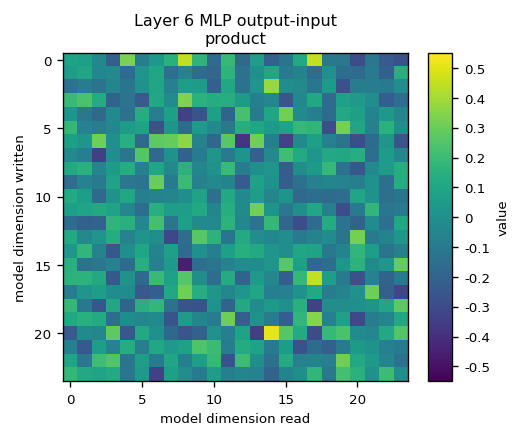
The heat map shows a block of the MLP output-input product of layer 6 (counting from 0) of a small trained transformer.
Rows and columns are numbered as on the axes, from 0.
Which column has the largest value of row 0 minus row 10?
17
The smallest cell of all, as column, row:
8, 15
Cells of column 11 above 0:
12
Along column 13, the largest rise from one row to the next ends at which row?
21
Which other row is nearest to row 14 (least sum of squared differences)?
10
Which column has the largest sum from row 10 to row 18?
0
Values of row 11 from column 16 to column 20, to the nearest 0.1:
0 0.1 -0.1 -0.3 -0.1
